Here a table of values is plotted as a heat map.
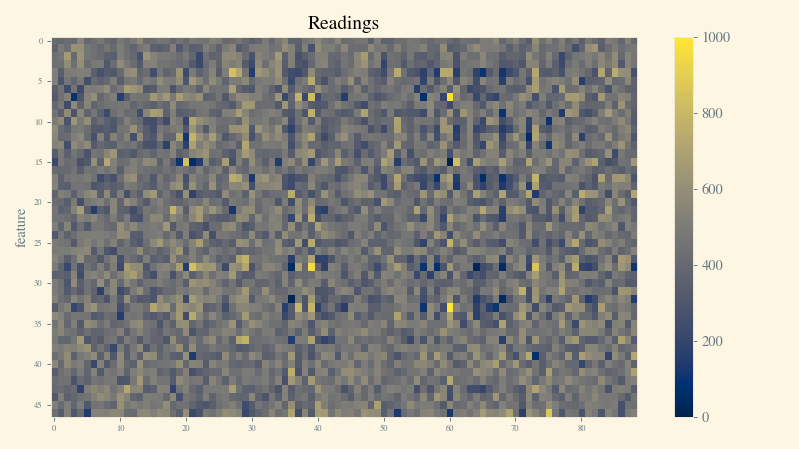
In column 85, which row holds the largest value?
4
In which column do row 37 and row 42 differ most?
36
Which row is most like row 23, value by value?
45
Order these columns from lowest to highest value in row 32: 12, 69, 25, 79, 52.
69, 12, 25, 52, 79
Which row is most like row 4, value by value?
17
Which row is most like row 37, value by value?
27
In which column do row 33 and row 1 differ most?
60
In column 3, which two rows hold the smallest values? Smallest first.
7, 33
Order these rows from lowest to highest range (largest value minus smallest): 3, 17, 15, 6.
3, 6, 17, 15
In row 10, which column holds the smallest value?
75
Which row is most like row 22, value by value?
25
